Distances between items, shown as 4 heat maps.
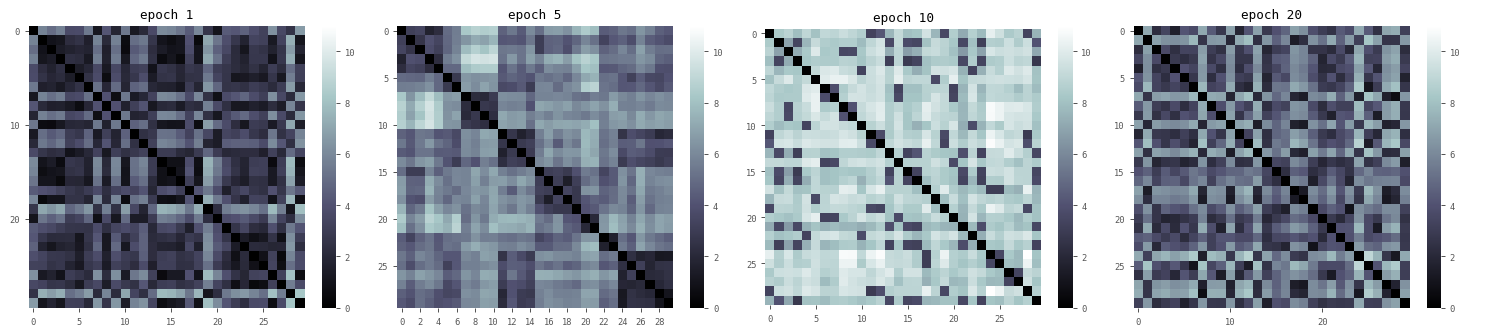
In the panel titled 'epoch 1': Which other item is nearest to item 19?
28
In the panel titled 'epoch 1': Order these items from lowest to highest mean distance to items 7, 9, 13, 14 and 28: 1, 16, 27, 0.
0, 27, 16, 1
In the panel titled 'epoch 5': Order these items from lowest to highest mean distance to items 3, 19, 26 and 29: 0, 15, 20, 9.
0, 15, 20, 9
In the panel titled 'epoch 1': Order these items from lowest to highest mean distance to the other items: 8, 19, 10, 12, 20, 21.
8, 10, 21, 20, 12, 19
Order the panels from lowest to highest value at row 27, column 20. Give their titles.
epoch 1, epoch 20, epoch 5, epoch 10
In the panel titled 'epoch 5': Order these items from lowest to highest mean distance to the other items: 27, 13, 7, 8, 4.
27, 13, 4, 7, 8
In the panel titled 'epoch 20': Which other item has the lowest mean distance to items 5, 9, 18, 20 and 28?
22
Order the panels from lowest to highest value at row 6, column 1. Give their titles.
epoch 1, epoch 5, epoch 20, epoch 10
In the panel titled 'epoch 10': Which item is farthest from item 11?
24
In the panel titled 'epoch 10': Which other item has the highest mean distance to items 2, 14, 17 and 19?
5
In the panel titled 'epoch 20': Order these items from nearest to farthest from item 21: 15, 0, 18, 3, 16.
0, 3, 15, 16, 18
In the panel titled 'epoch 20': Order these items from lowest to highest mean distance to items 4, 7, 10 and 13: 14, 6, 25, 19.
14, 19, 6, 25
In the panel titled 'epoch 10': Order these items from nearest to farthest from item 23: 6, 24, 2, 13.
13, 2, 6, 24
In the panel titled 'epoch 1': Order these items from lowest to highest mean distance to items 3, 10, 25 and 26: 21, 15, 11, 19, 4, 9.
15, 4, 21, 11, 9, 19
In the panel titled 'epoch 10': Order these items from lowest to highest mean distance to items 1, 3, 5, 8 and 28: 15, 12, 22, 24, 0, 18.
15, 0, 18, 12, 22, 24
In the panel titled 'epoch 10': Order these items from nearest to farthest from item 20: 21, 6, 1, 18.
6, 21, 1, 18
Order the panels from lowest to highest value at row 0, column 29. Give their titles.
epoch 20, epoch 5, epoch 1, epoch 10
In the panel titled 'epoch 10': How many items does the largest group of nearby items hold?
8
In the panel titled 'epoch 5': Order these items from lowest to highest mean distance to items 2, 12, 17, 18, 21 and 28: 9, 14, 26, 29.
29, 14, 26, 9
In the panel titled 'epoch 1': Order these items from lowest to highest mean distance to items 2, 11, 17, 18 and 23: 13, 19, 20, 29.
13, 29, 20, 19
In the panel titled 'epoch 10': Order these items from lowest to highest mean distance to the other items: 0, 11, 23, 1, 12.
23, 1, 0, 11, 12
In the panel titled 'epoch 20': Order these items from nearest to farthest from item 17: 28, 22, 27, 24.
27, 28, 24, 22
